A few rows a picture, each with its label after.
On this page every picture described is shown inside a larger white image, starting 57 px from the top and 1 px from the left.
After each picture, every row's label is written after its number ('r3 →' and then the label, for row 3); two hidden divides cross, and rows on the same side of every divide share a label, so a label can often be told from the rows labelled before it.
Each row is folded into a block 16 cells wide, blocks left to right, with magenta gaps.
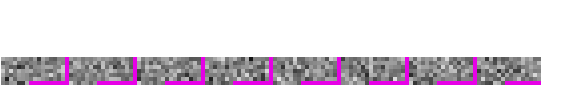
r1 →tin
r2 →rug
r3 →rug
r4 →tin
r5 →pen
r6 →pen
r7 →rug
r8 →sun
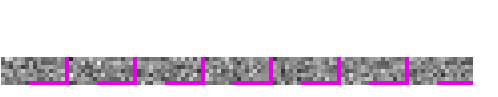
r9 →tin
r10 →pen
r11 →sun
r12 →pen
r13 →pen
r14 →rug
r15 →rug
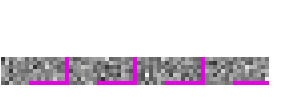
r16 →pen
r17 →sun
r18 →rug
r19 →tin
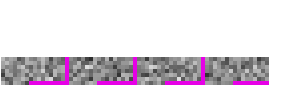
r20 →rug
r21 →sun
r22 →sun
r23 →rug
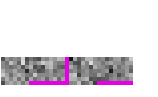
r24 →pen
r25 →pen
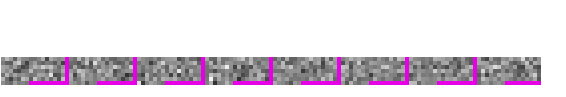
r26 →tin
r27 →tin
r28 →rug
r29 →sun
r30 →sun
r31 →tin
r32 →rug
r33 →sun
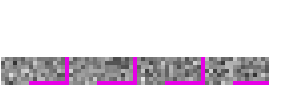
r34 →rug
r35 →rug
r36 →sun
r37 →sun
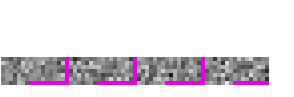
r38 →sun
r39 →sun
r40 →rug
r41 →sun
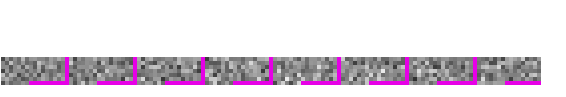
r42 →pen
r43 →rug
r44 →sun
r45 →pen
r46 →pen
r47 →rug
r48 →rug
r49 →sun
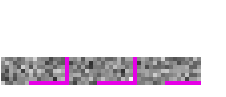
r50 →rug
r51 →tin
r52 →tin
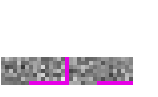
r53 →tin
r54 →sun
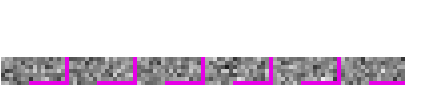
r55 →rug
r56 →sun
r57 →rug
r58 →tin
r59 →sun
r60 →rug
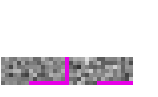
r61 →pen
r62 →tin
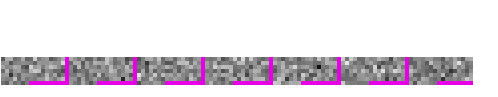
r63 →pen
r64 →rug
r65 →pen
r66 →sun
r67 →sun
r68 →rug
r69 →pen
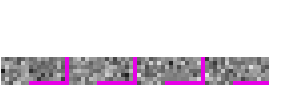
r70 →sun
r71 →tin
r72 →pen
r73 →pen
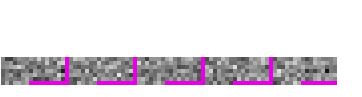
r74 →sun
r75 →tin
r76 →sun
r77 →pen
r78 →pen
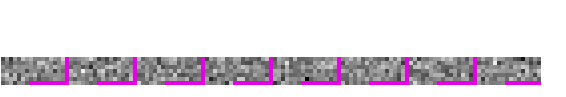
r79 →pen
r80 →tin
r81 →rug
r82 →tin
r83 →pen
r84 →tin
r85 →sun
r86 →tin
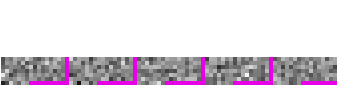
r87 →pen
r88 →rug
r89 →sun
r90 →tin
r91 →pen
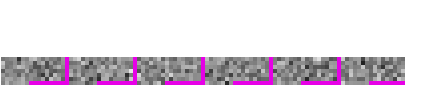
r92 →sun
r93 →tin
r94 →pen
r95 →rug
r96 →sun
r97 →rug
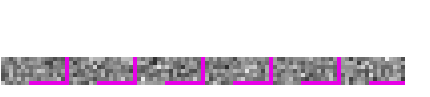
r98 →rug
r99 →pen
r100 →sun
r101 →tin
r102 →sun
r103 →sun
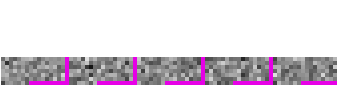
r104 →pen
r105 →tin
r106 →rug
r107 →pen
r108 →pen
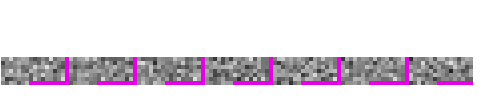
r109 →tin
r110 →tin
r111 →sun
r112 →sun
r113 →tin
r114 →pen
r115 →pen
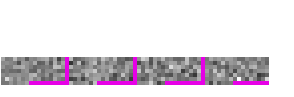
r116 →sun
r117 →rug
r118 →tin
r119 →tin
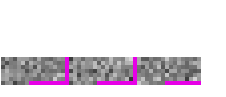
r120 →pen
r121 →pen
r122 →sun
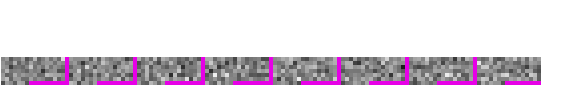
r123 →pen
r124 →rug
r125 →rug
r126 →rug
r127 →tin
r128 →sun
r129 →tin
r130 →sun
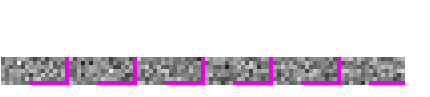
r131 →tin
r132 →rug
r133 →rug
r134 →tin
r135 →rug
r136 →tin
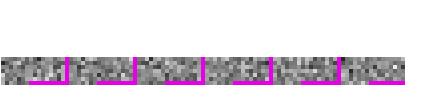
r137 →tin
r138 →pen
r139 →tin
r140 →tin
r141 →rug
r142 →pen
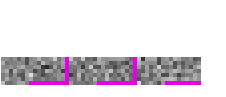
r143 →sun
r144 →rug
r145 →rug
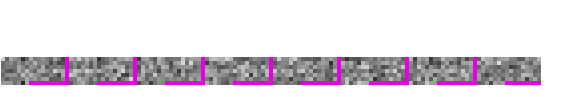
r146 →rug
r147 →tin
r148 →pen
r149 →tin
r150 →tin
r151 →sun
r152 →rug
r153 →pen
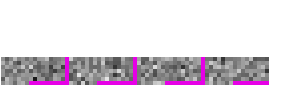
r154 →sun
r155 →rug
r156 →sun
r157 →sun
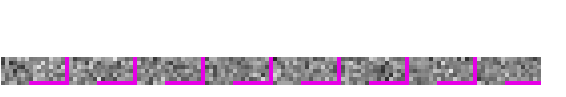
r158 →tin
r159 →sun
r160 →sun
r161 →pen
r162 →pen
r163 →sun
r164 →rug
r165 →rug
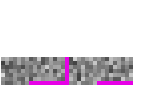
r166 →tin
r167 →pen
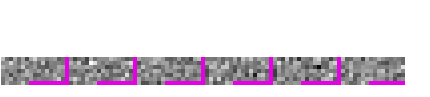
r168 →sun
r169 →sun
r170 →tin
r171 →sun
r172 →sun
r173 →rug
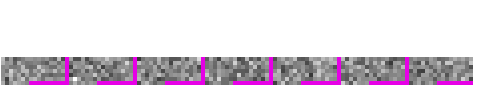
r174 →rug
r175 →sun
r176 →pen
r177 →pen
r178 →pen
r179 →rug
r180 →pen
